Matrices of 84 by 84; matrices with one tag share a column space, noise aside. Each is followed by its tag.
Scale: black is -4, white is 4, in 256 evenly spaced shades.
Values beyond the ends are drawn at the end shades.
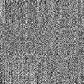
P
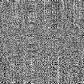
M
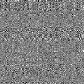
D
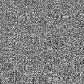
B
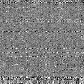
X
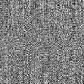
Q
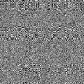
D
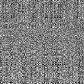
M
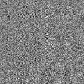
B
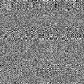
D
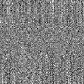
P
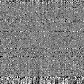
X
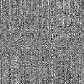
Q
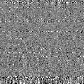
X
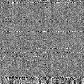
X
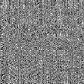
Q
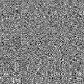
B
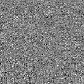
B
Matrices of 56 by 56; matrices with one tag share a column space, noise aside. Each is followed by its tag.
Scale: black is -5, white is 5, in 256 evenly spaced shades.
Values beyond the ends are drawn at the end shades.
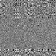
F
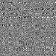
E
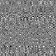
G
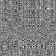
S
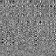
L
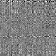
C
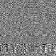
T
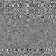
F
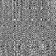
S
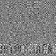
T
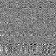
T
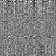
C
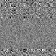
F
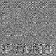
T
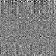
C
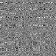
E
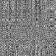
S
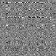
E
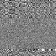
F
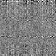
C
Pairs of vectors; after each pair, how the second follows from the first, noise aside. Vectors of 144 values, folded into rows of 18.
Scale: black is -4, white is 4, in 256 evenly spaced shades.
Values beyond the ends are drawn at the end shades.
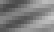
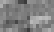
wrapped around, negated, partly zeroed.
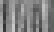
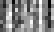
reversed, scaled up.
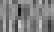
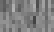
reversed, shrunk.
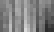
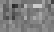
wrapped around, negated, partly zeroed.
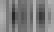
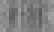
reversed, shrunk.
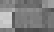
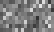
shuffled.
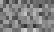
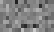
partly zeroed.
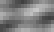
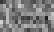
shuffled.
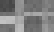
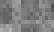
wrapped around, shrunk.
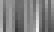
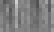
reversed, shrunk.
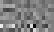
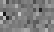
wrapped around, negated, partly zeroed.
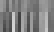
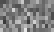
shuffled.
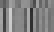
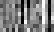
reversed, scaled up.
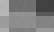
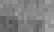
reversed, shrunk.
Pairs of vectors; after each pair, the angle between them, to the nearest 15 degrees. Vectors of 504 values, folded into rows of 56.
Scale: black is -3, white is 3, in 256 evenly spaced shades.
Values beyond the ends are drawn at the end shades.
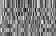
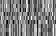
75 degrees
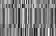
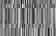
165 degrees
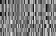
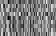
90 degrees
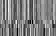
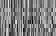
45 degrees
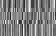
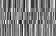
15 degrees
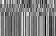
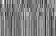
30 degrees
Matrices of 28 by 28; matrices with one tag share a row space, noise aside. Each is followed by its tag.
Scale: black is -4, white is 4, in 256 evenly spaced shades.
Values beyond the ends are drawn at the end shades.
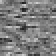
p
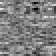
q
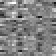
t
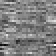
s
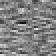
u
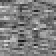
u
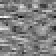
u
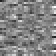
t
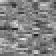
u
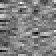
u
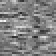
u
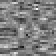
u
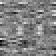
t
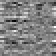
t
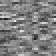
u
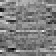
s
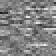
q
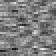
u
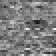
q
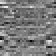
s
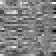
t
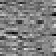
t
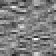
u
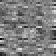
t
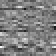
t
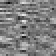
p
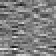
u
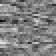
u
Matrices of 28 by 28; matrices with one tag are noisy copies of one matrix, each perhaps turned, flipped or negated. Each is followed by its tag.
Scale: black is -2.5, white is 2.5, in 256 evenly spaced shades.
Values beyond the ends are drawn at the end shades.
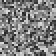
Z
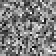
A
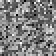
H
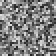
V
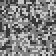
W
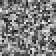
V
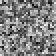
W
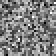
V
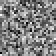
Z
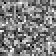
V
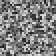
Z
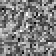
V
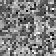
A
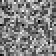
W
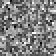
Z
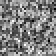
H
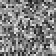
H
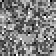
A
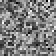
A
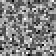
V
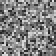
W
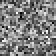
W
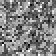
H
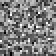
Z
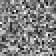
Z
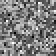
A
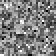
A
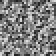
V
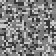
V
